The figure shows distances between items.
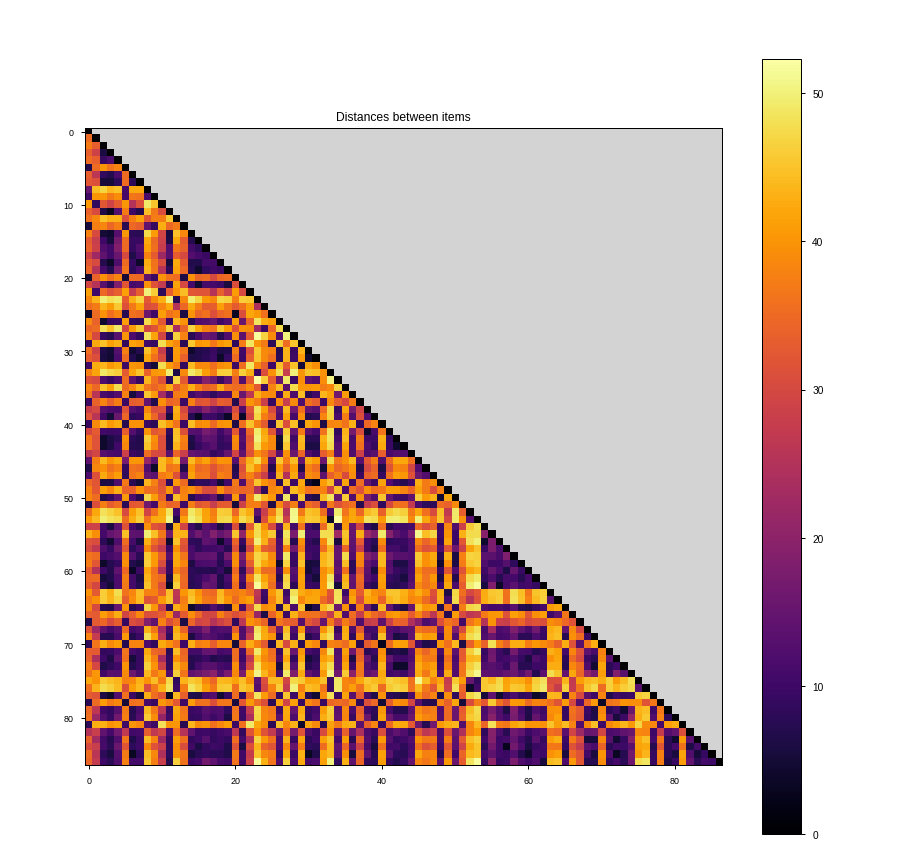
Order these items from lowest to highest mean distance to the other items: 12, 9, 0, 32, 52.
0, 9, 32, 12, 52
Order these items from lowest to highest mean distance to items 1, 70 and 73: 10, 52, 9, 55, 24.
10, 9, 55, 24, 52
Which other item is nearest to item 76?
52
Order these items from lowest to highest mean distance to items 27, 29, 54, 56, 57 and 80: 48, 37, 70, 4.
48, 4, 37, 70
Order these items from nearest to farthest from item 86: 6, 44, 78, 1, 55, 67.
6, 44, 55, 1, 67, 78
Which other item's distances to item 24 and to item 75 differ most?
35
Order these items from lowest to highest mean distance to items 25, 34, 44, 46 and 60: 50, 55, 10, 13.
13, 50, 55, 10
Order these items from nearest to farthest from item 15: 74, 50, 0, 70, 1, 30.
30, 50, 74, 1, 0, 70
